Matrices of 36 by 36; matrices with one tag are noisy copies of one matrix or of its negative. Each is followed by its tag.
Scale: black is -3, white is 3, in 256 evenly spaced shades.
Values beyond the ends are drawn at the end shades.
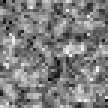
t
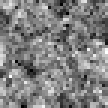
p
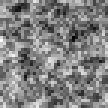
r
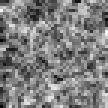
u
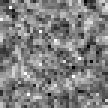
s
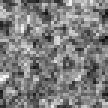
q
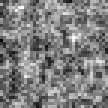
r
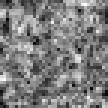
q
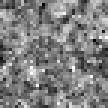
p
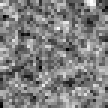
s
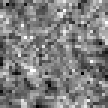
p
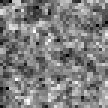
u
